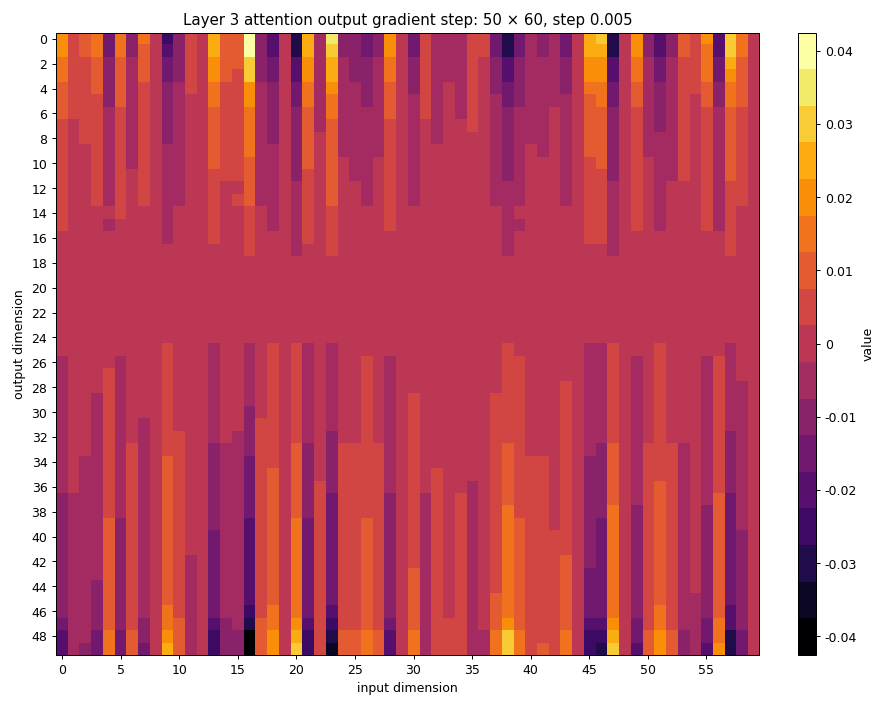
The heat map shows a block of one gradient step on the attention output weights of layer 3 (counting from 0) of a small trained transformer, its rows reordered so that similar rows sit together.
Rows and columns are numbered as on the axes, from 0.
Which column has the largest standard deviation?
16
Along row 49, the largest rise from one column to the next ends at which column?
47
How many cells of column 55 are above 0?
16
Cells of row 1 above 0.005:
19
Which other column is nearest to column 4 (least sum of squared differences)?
39
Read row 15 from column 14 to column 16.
0 0 0.005
